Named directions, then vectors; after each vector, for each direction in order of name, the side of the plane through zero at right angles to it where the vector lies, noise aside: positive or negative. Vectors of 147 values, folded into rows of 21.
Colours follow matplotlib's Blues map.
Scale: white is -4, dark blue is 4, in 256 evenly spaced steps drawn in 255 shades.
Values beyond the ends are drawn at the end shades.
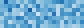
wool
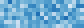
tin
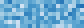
positive, positive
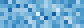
negative, positive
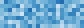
positive, positive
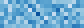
positive, negative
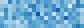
positive, negative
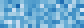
positive, positive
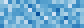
positive, negative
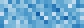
positive, negative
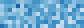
positive, positive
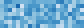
positive, positive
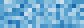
negative, negative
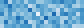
negative, positive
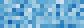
negative, negative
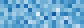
negative, positive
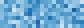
positive, positive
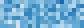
positive, positive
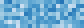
positive, positive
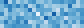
negative, positive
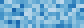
negative, negative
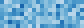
negative, negative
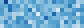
negative, positive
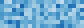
negative, negative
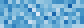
negative, positive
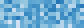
positive, positive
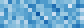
positive, negative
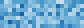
negative, negative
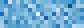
negative, positive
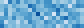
positive, negative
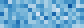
negative, positive
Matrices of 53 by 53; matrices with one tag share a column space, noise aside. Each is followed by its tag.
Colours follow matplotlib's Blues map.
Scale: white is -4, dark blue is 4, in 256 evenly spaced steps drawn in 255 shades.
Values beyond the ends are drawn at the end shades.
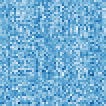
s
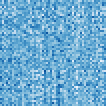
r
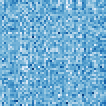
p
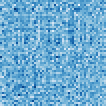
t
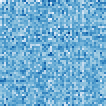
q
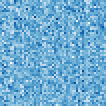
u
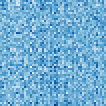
p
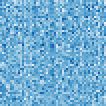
u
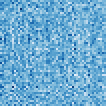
t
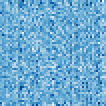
p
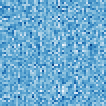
u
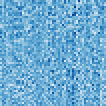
r
